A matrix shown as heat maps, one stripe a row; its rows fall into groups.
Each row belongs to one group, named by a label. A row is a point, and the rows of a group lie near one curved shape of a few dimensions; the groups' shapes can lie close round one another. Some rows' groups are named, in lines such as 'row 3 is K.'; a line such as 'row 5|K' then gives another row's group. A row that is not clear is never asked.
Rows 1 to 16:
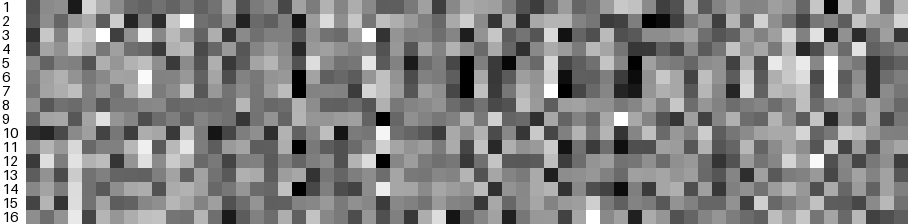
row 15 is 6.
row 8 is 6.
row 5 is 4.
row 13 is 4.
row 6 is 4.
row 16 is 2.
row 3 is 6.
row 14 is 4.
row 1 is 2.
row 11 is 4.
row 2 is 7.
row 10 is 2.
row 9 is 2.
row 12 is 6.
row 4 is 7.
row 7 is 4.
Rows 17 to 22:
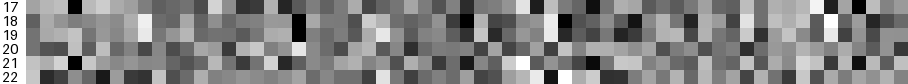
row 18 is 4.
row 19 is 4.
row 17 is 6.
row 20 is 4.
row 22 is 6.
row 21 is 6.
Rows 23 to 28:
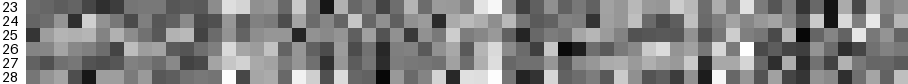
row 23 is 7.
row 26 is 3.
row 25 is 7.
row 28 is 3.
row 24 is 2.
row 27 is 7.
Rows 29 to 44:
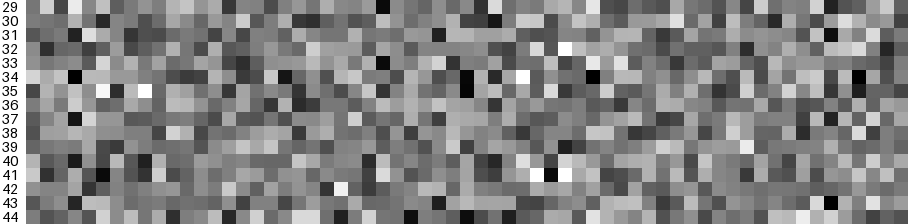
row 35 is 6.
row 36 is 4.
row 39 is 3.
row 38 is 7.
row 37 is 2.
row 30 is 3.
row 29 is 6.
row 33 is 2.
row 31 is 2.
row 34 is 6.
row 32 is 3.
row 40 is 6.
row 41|6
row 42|3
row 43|2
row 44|4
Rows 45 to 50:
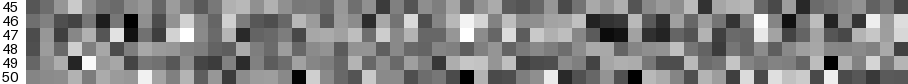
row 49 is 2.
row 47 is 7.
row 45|7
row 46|7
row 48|6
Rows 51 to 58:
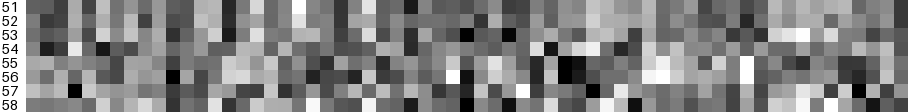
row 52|4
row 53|4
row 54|6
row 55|3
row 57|6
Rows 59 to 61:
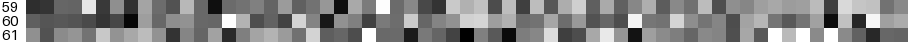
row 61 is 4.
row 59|2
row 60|7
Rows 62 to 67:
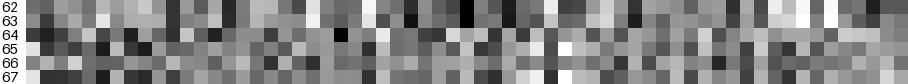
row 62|4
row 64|2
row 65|6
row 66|4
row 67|6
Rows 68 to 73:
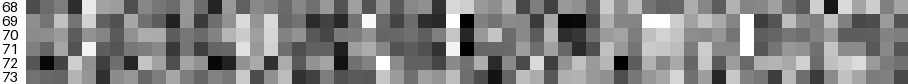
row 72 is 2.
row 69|3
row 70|3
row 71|3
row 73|3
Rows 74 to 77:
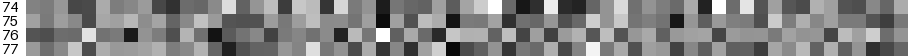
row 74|3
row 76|2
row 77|2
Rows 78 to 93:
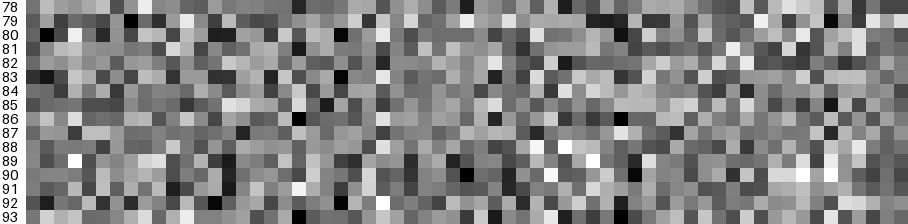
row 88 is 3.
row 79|7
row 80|2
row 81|7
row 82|3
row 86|4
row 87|2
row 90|4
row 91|4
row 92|2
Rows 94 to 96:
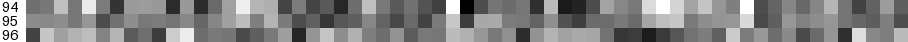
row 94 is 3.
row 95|3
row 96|7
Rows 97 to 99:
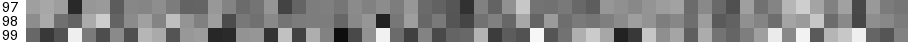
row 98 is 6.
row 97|6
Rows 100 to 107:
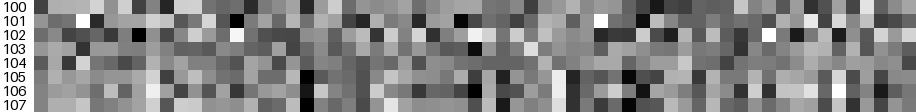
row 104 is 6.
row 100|7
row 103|6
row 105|4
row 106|4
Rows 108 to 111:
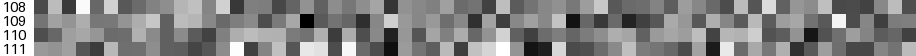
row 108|6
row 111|3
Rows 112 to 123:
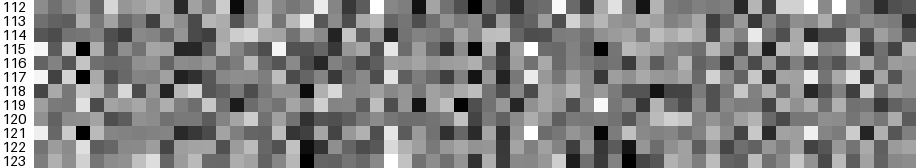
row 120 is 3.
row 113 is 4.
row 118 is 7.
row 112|4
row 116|4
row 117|6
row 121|6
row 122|4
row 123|4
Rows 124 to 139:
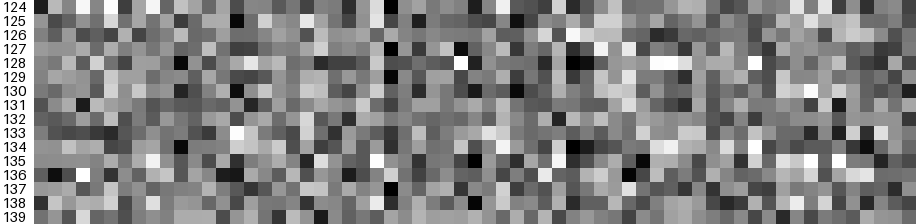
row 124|6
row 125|4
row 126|3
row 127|2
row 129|2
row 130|4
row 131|2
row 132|4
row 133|7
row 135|4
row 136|2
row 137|2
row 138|6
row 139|4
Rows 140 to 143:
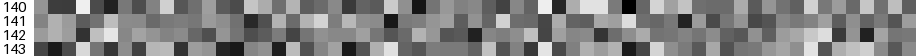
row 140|6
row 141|2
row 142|6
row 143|2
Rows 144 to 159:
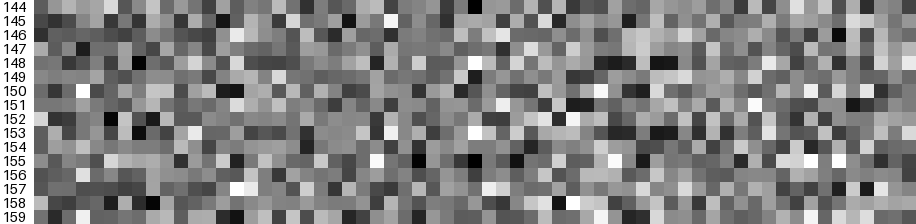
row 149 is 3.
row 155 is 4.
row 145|2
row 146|7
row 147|6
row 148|7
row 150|2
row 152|6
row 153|7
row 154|7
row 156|6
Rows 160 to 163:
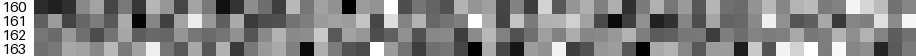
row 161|7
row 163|4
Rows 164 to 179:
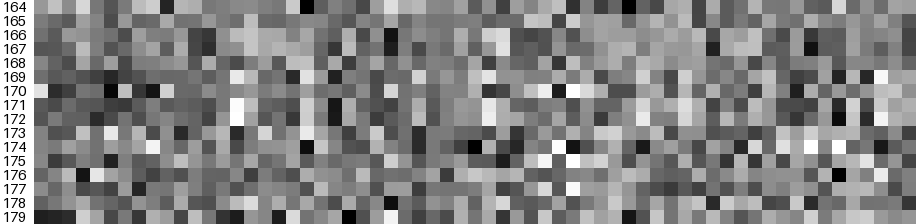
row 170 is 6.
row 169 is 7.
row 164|4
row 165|6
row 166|7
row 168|4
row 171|7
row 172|7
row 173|4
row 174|4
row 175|3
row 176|2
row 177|3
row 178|7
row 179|2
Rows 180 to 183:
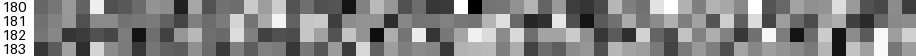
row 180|3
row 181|3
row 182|7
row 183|2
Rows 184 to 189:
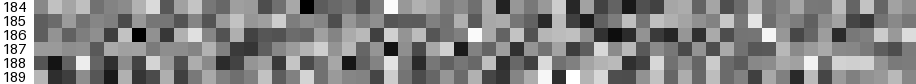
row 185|3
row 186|7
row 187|2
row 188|2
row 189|6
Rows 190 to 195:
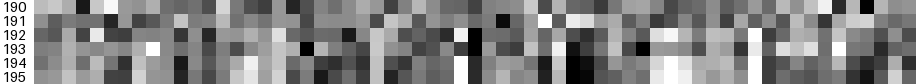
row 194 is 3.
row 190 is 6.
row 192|3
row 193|4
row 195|3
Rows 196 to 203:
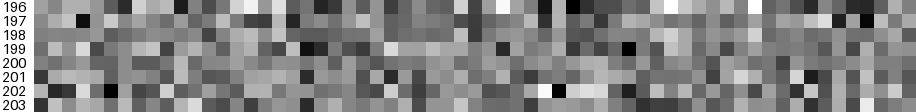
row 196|3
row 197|6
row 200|3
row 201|7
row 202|6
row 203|7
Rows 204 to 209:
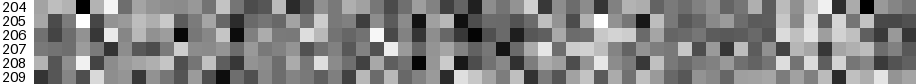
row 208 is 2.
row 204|6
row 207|3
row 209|2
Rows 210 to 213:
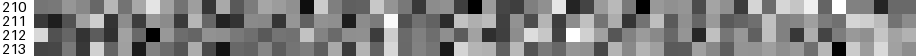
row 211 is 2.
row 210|4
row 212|6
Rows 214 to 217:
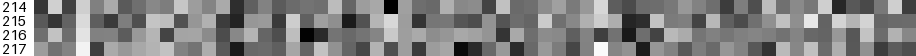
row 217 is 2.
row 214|6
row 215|2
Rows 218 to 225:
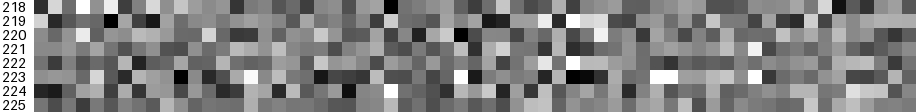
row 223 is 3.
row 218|6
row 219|6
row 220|2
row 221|3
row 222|3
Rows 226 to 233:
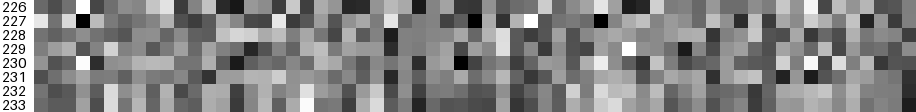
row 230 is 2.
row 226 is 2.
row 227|6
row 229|2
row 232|4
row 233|4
